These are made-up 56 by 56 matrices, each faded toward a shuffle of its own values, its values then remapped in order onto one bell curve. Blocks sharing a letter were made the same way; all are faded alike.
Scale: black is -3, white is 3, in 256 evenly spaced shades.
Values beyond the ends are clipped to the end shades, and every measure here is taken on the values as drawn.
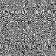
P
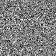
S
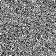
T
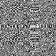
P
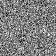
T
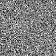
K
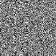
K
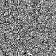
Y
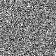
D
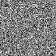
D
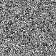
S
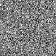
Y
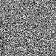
D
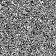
T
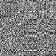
P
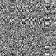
P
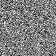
T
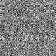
P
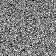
T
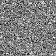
S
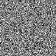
K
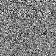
S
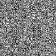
K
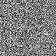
Y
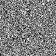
D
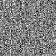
Y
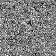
D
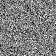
T
